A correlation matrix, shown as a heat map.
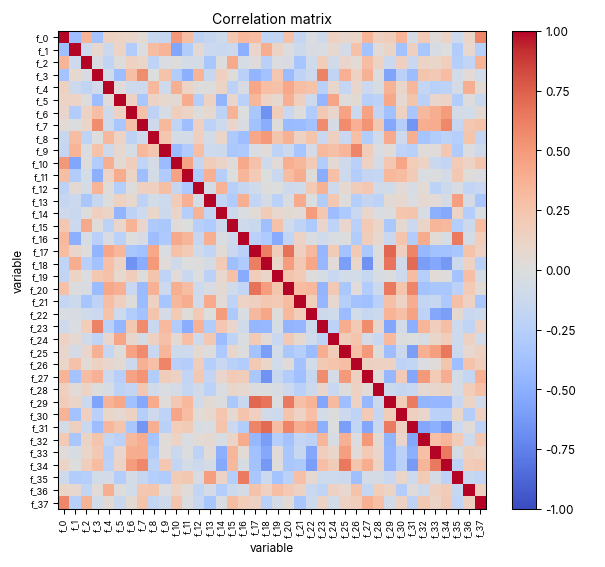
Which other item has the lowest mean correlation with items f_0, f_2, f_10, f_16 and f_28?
f_1
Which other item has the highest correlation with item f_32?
f_27
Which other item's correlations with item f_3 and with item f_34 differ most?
f_14
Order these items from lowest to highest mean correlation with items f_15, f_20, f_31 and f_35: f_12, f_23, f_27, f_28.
f_23, f_27, f_12, f_28
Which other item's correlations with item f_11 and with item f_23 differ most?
f_3
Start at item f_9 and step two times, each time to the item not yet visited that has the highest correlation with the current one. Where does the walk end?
f_7
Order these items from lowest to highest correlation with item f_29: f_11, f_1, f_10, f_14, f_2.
f_2, f_14, f_1, f_10, f_11
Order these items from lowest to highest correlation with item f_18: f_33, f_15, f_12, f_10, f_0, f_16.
f_33, f_15, f_16, f_0, f_10, f_12
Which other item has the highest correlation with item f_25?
f_34
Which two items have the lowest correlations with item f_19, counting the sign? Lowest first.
f_16, f_35
